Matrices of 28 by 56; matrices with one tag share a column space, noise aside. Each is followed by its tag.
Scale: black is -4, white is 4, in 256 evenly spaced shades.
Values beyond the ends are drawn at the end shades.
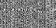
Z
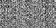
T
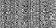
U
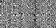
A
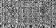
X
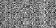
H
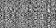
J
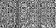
X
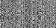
U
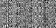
X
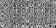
X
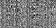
T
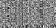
X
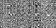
A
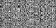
T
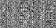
J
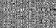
Z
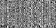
X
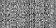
A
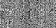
Z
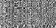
X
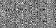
Z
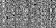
T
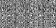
J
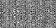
U
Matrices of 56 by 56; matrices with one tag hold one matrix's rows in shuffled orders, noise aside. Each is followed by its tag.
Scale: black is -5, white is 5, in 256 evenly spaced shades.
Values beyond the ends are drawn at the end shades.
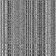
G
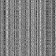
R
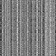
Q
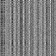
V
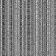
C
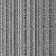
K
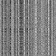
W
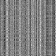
R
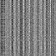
V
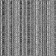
C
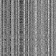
W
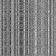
W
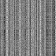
R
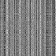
R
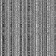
C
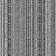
G
